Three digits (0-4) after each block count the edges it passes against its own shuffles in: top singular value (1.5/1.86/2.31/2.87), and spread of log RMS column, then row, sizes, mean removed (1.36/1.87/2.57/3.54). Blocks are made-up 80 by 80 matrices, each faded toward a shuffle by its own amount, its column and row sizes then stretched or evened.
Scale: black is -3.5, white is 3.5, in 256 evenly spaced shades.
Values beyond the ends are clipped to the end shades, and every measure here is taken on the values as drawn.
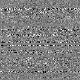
0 1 4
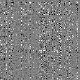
0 4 2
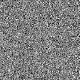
1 1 1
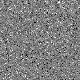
1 0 0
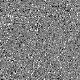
1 1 1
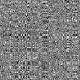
3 2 1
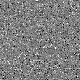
1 0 0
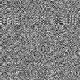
3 0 1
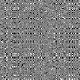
4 3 3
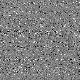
0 0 3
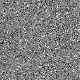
0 1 0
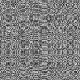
4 1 2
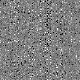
1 3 1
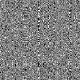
2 3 0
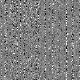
0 4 0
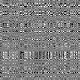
4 2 4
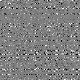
2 1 4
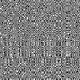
4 2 1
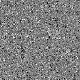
1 1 1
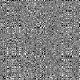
3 3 2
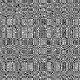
4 2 0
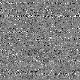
1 0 3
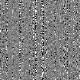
0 4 0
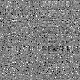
2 0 1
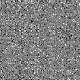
2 1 0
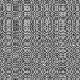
4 2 2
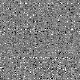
0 2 3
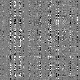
3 4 2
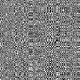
4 3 2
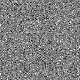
1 0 1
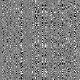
3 4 1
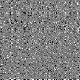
3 1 2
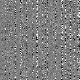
1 4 0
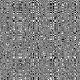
4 3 2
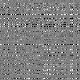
3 2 4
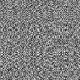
3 2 2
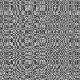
4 4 0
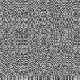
4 1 2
